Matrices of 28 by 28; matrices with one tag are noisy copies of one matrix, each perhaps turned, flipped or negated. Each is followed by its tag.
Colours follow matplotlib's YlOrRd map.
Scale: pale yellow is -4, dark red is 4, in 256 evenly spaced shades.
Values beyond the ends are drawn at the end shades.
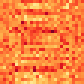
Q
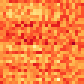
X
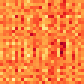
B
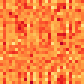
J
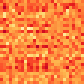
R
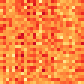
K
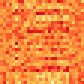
Q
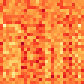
X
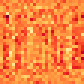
Q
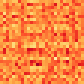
B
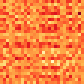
B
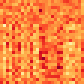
X
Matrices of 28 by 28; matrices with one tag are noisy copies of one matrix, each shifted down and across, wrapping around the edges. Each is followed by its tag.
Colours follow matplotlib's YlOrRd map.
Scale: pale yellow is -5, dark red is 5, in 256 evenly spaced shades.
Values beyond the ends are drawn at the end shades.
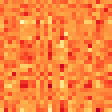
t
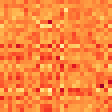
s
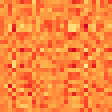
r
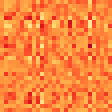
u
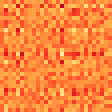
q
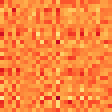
q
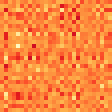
q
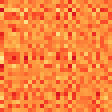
q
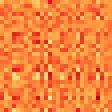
u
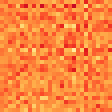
s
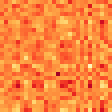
t
